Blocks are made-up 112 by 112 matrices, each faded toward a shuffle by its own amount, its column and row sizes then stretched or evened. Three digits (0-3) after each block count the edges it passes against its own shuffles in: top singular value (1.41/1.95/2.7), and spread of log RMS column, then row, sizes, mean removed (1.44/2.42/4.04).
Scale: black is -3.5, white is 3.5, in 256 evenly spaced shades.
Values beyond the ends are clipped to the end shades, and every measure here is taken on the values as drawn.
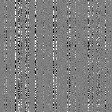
3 3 1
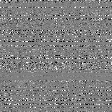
0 1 3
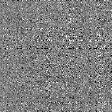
1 2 2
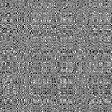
3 1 2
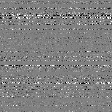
1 0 3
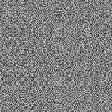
3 0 0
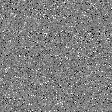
0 0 1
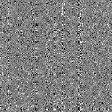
2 2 1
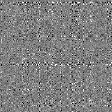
2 2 2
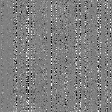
2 3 0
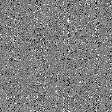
0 2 1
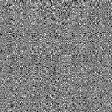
3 1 1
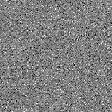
2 0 0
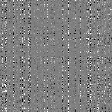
2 3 2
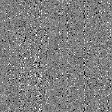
1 2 1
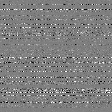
2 0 3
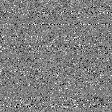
1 0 2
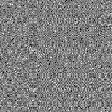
3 0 1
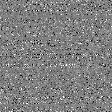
1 0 2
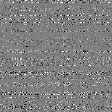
1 1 3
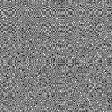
3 0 1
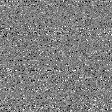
1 0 2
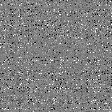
0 1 2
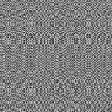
3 2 2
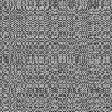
3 0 2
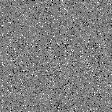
0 1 1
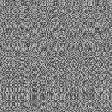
3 0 1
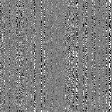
2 3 0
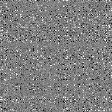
1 2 2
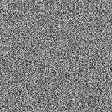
2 0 0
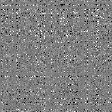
0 2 2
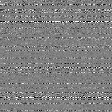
3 0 3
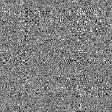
1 1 2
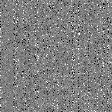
0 2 0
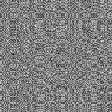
3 0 1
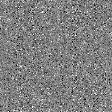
1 1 1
